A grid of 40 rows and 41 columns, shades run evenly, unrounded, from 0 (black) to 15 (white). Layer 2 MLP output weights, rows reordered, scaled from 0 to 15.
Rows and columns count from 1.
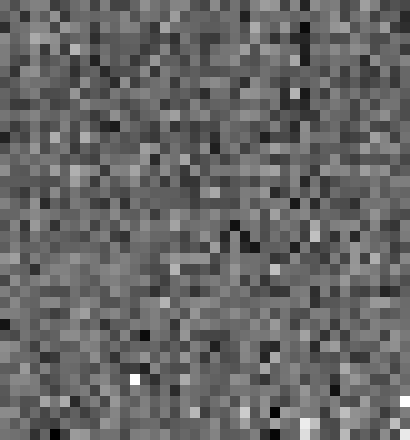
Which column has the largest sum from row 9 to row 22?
4
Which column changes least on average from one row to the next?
23
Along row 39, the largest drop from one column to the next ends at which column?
33
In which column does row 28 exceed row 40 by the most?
6
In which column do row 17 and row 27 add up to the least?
20
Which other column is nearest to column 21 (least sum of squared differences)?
2
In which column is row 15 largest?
19
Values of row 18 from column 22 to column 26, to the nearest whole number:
10 5 5 7 7
